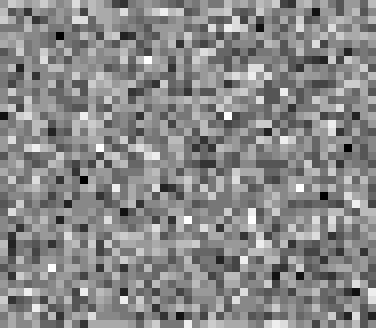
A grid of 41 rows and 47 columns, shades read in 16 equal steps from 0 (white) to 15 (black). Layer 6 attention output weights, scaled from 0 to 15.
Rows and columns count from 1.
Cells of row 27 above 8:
7
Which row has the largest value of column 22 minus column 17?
24
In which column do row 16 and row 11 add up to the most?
29
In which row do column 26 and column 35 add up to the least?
41
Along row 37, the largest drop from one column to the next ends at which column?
11
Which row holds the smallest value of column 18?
19
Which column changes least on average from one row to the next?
12
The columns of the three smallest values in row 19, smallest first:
13, 5, 18
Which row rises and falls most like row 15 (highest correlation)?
37
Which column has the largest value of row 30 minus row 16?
42
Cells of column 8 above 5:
36
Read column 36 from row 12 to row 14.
1 7 7
